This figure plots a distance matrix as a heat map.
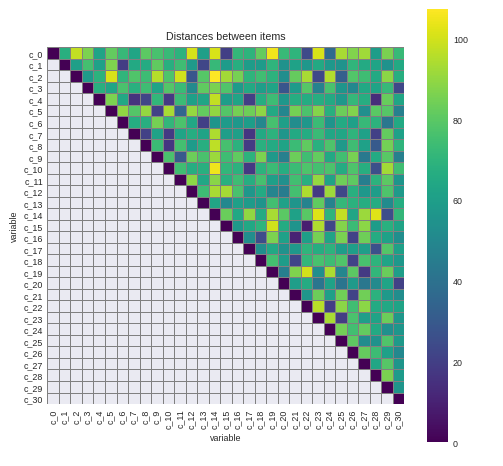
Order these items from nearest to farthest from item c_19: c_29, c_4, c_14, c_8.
c_8, c_4, c_29, c_14
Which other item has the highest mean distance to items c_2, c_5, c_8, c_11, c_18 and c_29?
c_0
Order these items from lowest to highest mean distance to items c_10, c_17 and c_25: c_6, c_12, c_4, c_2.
c_4, c_12, c_2, c_6
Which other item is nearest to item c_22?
c_15
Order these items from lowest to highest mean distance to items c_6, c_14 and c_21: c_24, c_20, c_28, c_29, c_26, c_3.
c_29, c_26, c_24, c_20, c_3, c_28
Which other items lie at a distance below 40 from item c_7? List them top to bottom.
c_4, c_8, c_10, c_17, c_28
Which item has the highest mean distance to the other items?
c_14
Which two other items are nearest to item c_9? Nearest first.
c_5, c_11
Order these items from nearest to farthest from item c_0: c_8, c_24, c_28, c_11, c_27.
c_24, c_28, c_11, c_8, c_27
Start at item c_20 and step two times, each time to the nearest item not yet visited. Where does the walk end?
c_3
